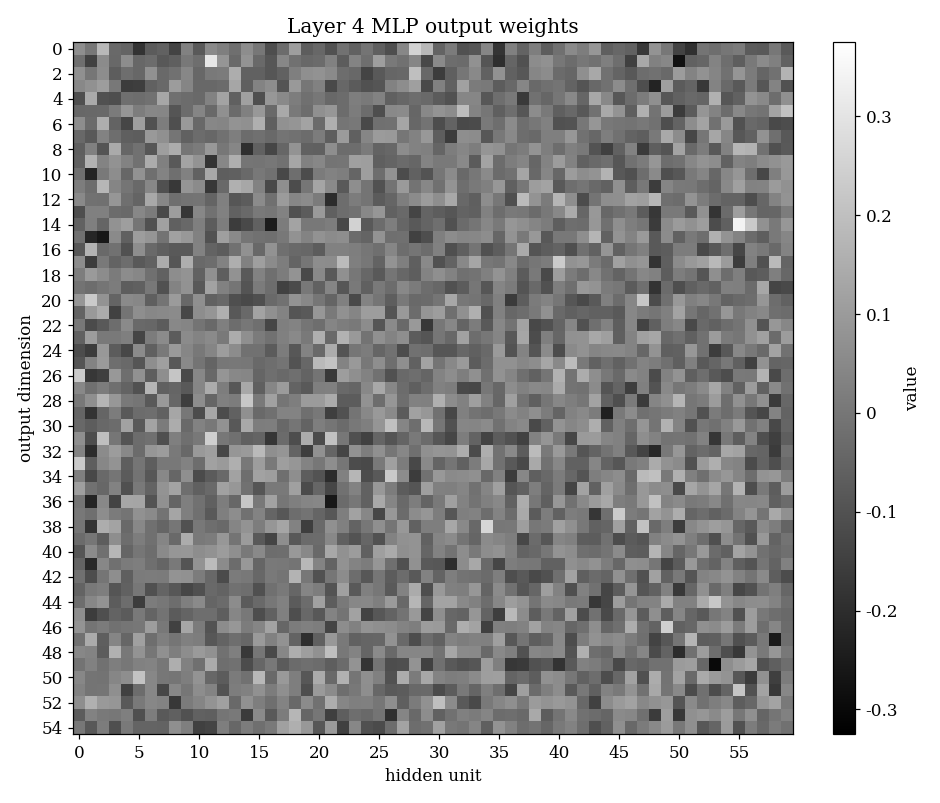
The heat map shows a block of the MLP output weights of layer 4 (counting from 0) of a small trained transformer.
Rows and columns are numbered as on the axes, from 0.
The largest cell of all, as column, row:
55, 14
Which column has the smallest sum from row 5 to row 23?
48
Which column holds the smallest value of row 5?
50
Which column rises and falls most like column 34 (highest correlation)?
3
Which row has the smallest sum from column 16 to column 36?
31
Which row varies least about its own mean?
18
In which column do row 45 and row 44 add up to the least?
44
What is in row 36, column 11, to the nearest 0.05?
-0.05
